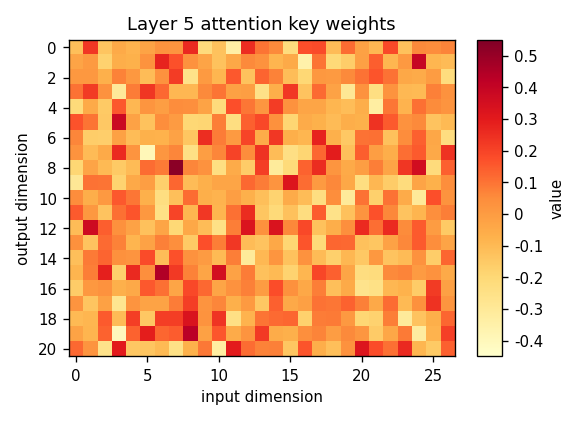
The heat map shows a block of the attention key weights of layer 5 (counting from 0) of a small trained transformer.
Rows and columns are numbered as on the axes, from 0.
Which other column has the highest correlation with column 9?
11
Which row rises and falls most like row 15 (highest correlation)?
18
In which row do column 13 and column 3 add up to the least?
3
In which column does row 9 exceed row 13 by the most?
15
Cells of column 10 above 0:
9
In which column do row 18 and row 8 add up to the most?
7
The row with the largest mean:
12
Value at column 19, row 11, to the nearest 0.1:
-0.1
